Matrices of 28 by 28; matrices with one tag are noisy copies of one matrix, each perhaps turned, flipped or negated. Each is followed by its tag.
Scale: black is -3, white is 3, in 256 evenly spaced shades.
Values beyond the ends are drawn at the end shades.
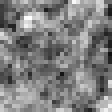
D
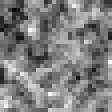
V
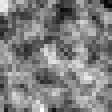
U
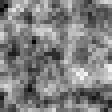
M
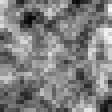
D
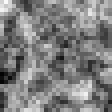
D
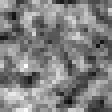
V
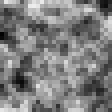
D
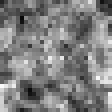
D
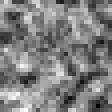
V
